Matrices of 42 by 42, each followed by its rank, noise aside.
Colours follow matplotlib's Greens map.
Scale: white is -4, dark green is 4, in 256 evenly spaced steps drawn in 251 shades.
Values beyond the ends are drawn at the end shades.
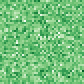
eight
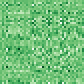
four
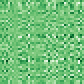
three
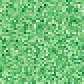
eight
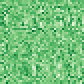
eight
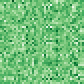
six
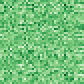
six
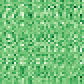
four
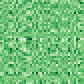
four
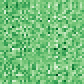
four
